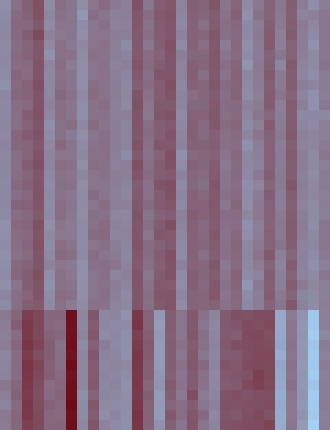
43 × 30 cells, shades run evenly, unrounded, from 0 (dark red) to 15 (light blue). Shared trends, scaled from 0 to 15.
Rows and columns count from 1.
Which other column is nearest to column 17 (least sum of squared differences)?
1
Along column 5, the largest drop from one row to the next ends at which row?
32
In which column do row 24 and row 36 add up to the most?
29
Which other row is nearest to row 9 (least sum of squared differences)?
20
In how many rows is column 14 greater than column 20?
31
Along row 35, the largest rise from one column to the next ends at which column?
8
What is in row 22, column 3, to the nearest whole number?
7
